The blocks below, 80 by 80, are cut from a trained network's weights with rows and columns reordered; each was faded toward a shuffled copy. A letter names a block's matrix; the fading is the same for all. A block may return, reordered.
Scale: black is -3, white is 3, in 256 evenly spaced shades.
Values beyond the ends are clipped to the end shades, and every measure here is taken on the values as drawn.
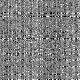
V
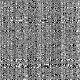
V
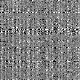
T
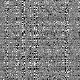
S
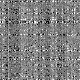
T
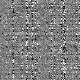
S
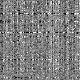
V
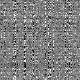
S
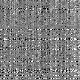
T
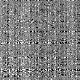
T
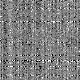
T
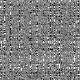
S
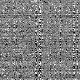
S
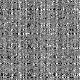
T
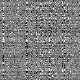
S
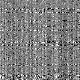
T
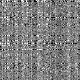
V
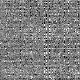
S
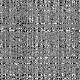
T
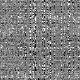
S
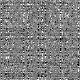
S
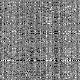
V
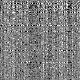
V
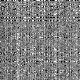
V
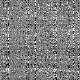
S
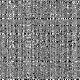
V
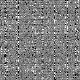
S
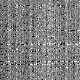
T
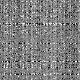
T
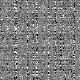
S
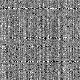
V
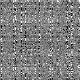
S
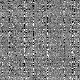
S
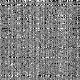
V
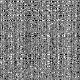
T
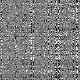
S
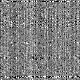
V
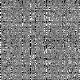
S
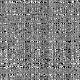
T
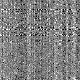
V
